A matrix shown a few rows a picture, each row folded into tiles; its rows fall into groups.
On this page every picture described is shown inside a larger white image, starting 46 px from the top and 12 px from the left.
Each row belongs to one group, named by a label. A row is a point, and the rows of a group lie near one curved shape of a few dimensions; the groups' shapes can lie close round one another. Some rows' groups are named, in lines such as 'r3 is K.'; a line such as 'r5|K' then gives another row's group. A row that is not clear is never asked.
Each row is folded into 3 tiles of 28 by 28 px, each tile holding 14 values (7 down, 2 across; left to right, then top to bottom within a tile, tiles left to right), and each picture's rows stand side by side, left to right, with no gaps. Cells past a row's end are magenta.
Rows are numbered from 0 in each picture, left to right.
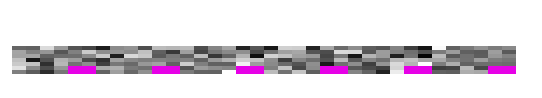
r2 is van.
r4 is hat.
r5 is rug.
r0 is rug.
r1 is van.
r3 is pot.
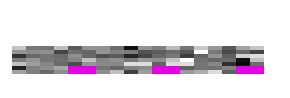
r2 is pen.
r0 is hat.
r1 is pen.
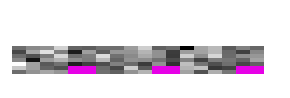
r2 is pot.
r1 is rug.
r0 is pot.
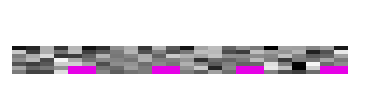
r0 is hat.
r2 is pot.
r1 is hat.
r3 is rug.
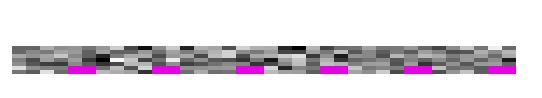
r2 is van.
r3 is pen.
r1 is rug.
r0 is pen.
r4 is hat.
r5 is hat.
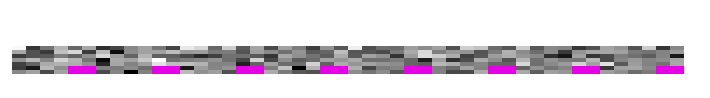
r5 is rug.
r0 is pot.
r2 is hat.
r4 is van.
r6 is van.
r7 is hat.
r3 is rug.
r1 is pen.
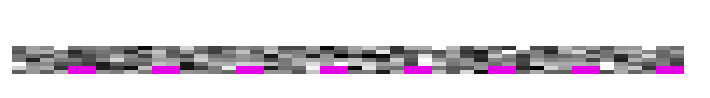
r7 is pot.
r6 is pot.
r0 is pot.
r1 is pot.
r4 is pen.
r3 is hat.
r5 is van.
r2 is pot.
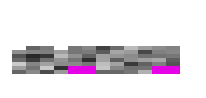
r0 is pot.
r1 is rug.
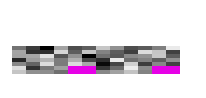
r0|pen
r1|rug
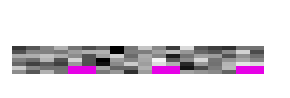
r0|pen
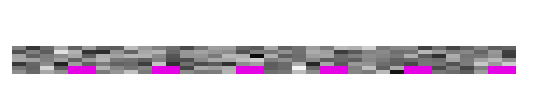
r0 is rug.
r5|hat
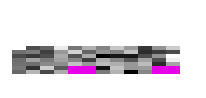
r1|pen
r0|pot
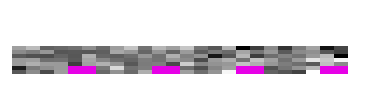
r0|pen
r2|van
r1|pen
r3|van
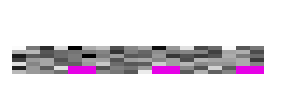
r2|pot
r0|hat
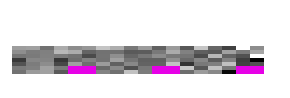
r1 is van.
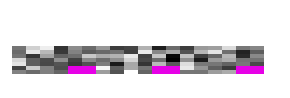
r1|pen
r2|pot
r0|pen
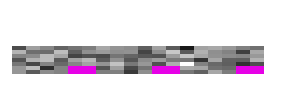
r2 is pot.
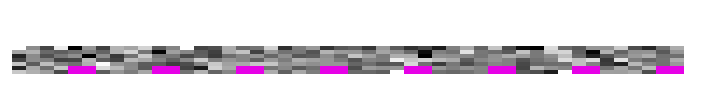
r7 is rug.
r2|pot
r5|hat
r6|van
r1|pot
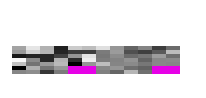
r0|pen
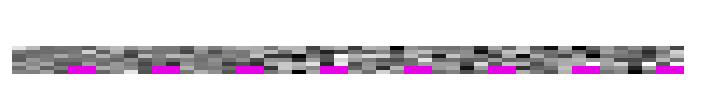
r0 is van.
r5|rug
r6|hat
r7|rug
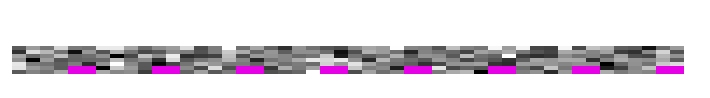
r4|pot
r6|pot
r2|pot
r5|van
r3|van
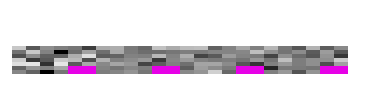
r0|rug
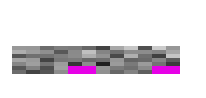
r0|rug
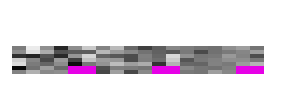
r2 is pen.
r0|pen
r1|pen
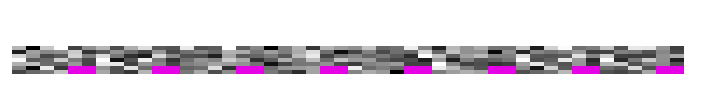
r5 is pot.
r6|rug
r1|rug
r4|van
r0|rug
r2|pot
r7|rug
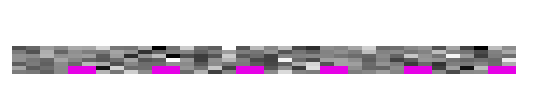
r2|pot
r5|pot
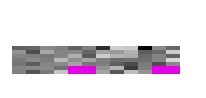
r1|pot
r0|van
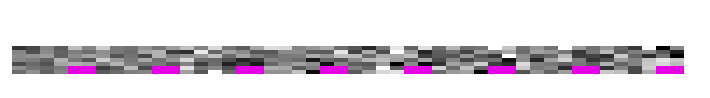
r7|hat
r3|van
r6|pot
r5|van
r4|rug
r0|hat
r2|pen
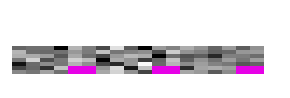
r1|rug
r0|pot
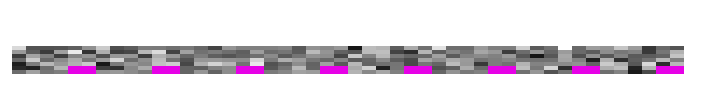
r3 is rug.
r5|rug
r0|pot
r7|rug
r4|pot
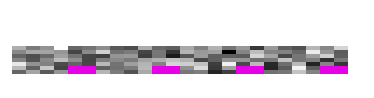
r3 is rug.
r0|pot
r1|hat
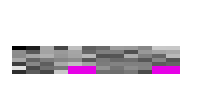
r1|van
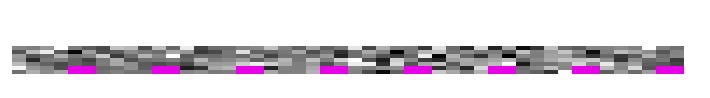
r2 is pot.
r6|van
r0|pot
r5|hat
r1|hat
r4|rug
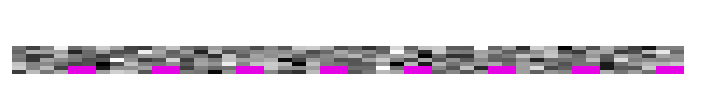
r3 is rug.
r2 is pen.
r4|rug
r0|pot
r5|pot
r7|pot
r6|pot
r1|rug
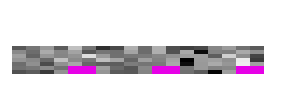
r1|hat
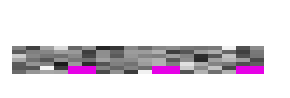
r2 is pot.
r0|rug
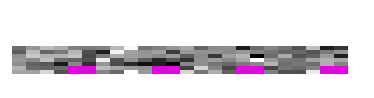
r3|van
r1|pen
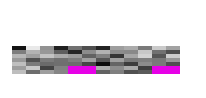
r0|pot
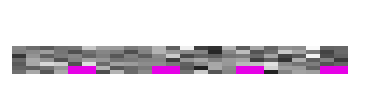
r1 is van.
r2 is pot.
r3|pot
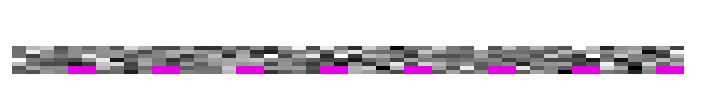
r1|rug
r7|rug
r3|hat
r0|pen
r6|van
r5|pot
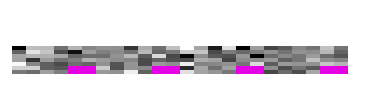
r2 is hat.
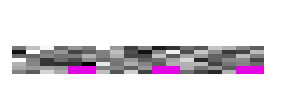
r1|van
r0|pen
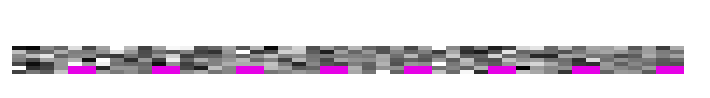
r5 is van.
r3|pot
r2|pot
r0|hat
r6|hat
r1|pen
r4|pen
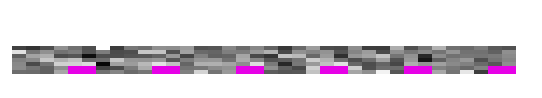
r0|hat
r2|pen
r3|hat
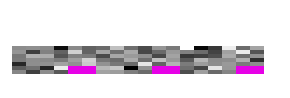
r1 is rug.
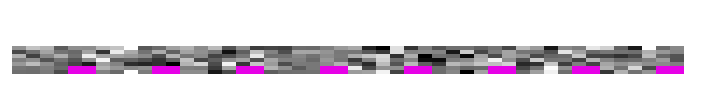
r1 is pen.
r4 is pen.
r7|pot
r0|hat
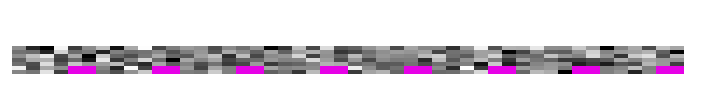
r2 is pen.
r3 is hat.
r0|pen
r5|rug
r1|rug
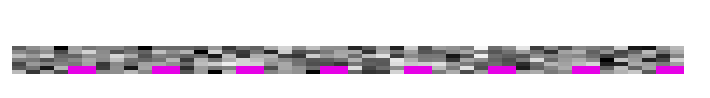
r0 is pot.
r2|pen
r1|pot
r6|pot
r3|hat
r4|hat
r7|rug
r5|pot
